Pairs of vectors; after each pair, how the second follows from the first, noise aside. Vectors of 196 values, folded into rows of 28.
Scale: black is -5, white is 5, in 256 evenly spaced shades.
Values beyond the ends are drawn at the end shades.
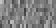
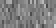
reversed, partly zeroed.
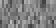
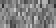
reversed.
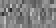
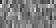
wrapped around, negated.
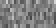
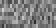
wrapped around.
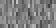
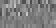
reversed, negated, partly zeroed.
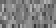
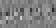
wrapped around, partly zeroed.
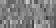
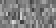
wrapped around.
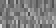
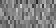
wrapped around, negated.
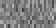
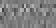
reversed, negated, partly zeroed.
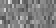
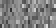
reversed.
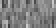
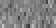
reversed, partly zeroed.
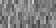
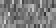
wrapped around.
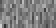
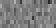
wrapped around, partly zeroed.
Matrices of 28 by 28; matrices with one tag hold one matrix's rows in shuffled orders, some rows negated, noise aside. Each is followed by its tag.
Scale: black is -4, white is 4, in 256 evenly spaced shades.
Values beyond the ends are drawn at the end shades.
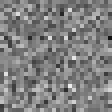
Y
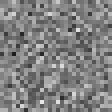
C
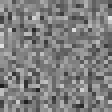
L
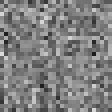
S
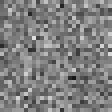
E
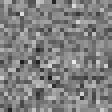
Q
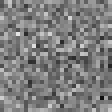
E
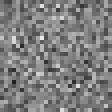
C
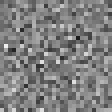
C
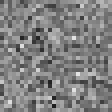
Q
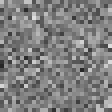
L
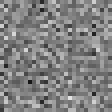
S
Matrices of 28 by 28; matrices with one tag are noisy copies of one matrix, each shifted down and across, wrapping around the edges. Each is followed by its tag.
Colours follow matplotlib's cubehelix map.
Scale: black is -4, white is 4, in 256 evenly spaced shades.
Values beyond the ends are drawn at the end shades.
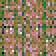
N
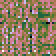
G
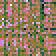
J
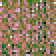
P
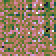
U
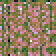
P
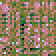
J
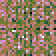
P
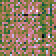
U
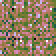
N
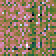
U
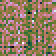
U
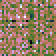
U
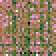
N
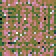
J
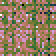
N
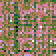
J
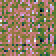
U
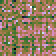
J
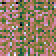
U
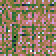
J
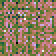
N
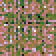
P
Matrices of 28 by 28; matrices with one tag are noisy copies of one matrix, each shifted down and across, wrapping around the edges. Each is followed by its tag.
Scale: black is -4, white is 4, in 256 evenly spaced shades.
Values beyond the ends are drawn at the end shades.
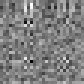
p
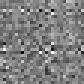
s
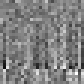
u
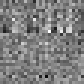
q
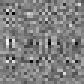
p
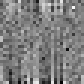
u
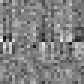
u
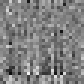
u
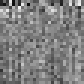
u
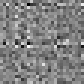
s
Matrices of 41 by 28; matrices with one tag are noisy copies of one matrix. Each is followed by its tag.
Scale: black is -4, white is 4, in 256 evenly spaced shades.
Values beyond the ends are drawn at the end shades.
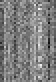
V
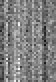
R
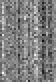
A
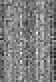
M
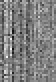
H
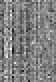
H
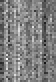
R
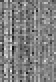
H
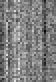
R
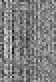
H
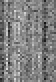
R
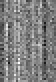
R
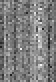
V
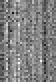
R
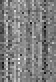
R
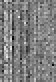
H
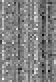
A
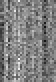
R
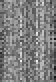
M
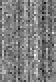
A
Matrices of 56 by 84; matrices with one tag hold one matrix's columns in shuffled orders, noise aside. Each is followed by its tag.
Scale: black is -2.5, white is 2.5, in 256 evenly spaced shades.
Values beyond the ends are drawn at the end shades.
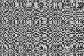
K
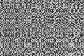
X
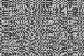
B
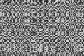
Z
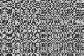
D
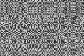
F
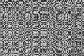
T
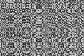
X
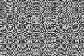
F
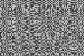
B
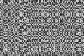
Z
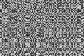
X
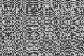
B
